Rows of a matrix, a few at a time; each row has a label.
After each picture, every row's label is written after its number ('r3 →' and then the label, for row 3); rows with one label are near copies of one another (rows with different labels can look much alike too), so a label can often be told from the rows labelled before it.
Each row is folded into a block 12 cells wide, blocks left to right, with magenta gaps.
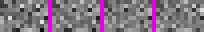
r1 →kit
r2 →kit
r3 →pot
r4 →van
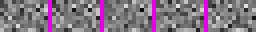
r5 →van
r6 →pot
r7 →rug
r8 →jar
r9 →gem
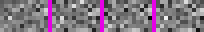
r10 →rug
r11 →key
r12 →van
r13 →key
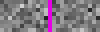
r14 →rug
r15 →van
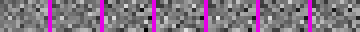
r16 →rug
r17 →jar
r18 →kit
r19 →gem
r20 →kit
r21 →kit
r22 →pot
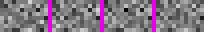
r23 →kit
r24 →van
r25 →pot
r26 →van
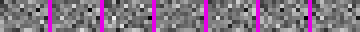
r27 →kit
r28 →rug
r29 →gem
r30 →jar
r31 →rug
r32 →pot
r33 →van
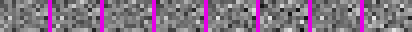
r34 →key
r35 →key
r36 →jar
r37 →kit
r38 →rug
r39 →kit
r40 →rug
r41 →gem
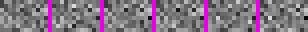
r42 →pot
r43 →gem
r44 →pot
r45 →pot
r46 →kit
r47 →van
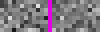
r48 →gem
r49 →rug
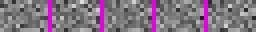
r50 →jar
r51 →key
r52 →key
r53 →pot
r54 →pot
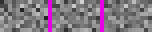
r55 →pot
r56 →jar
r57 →jar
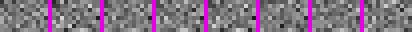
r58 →pot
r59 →gem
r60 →van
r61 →kit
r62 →gem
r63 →rug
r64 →jar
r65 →key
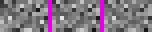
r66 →kit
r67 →kit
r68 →kit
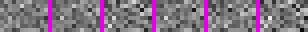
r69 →jar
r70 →rug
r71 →key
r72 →rug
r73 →pot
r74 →key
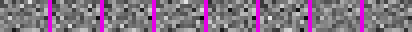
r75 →jar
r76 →van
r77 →van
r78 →jar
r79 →pot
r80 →kit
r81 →rug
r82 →jar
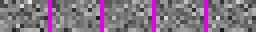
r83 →jar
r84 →pot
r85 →rug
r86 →key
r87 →key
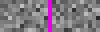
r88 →rug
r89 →pot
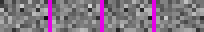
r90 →pot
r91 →van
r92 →pot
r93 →key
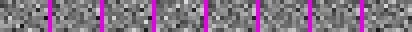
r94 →gem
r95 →van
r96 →kit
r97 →rug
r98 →van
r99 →van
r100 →van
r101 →jar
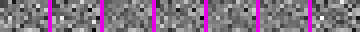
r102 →gem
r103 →kit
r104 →rug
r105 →pot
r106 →rug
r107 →jar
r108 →key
